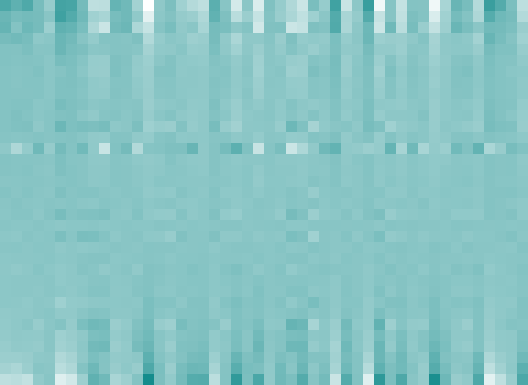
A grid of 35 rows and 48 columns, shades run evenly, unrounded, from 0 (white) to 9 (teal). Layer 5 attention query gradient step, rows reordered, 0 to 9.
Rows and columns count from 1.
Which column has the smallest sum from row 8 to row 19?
24
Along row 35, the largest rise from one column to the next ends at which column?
35
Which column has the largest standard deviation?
14
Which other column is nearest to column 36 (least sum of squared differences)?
21
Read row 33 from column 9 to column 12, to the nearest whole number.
5 5 4 4
